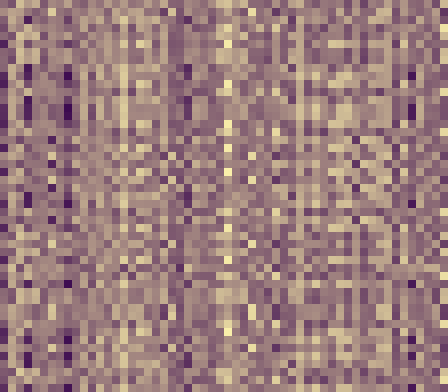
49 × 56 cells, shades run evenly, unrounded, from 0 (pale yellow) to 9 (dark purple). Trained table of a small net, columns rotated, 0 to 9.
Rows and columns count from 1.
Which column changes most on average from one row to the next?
56
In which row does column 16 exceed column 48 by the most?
34
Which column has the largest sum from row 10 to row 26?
9
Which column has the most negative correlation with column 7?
23
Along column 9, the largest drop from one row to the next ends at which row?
37
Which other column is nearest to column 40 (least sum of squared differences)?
44
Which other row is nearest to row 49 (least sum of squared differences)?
15
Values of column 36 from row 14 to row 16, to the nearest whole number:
4 4 6
